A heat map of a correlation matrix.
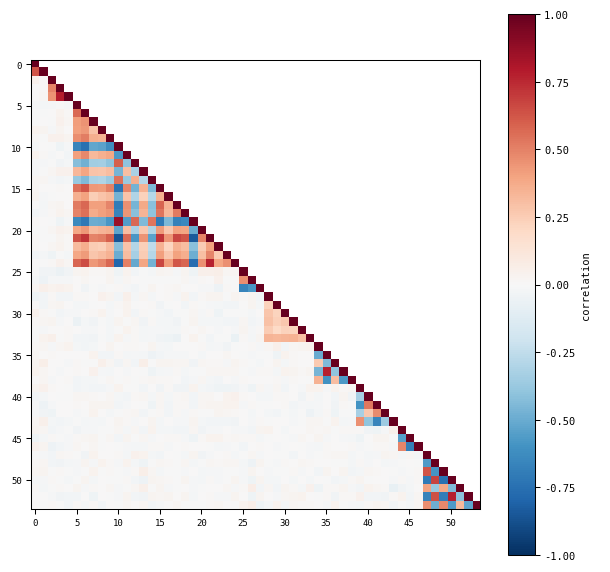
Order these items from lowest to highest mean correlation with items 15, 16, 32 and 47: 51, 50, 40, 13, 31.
50, 40, 31, 51, 13
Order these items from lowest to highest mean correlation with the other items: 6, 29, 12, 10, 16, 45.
10, 12, 45, 29, 16, 6
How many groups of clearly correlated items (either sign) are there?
9
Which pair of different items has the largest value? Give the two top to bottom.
10, 19
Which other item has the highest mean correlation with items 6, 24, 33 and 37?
21
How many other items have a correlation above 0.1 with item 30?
5
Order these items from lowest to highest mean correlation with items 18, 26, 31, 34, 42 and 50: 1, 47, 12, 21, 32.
47, 12, 1, 32, 21
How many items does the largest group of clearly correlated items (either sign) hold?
20
